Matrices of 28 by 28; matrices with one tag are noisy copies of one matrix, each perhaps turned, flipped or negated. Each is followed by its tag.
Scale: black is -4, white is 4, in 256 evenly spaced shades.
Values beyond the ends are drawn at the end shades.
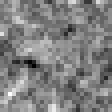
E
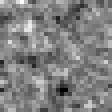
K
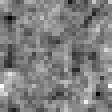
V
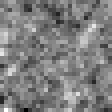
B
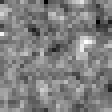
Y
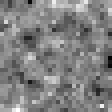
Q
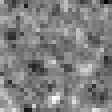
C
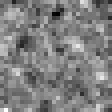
C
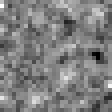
C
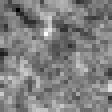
E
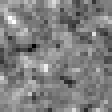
E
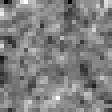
B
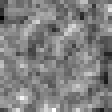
Q
